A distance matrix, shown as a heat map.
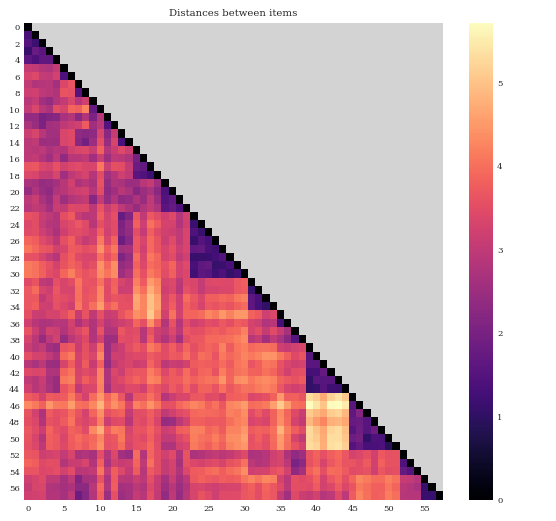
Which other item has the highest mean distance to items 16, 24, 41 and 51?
35
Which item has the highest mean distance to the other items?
46
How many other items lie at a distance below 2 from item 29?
7
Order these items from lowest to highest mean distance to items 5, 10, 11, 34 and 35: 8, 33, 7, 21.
21, 33, 7, 8
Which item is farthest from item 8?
10
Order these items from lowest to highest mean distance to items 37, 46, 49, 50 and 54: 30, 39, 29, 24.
24, 29, 30, 39
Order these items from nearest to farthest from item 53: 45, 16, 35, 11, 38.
38, 11, 16, 35, 45
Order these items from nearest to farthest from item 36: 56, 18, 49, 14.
56, 14, 18, 49
